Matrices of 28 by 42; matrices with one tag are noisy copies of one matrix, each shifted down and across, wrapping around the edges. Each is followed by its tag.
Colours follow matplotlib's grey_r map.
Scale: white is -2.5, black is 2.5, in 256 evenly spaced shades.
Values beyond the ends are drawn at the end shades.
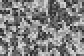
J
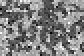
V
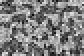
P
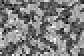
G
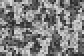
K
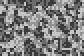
J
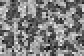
K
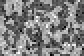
K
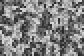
K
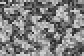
G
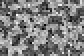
P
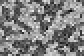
G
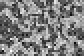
J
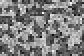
P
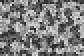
P
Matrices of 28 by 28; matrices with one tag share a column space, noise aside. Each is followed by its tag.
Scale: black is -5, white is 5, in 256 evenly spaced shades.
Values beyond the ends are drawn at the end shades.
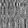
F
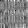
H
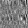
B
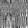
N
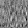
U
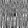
N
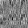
B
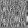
U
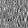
U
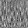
U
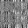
H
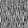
U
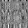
H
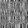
H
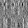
F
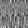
N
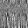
N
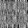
H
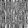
H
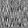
U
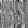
H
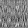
U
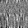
N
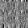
H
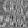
U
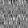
B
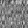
B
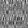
B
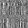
F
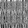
H
